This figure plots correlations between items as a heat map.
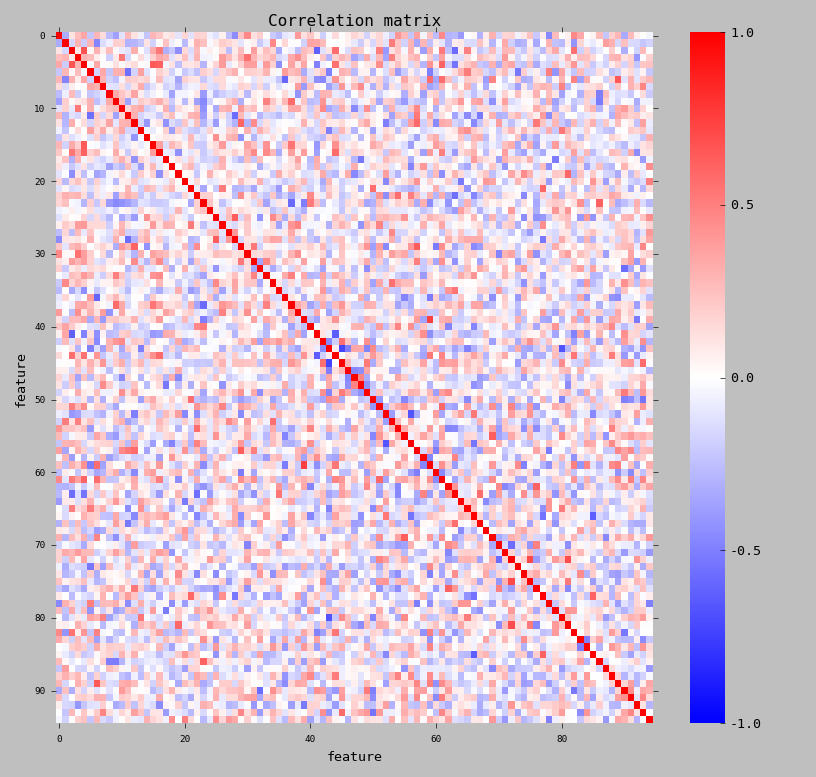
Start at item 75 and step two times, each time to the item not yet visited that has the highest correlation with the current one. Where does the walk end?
81
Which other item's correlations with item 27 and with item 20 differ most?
64
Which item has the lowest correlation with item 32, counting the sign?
90
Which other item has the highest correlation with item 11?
57
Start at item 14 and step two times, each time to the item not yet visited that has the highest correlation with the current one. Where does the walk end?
28
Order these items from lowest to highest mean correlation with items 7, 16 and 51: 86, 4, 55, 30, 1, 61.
1, 86, 55, 30, 4, 61
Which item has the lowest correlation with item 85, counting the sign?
66
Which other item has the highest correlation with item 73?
59
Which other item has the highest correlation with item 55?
69
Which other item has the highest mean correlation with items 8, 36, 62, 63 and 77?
76
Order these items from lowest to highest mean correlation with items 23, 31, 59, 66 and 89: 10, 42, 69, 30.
42, 10, 30, 69
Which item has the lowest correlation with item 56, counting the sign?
52
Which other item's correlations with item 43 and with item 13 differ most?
80
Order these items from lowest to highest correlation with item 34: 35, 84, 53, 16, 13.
13, 35, 16, 84, 53
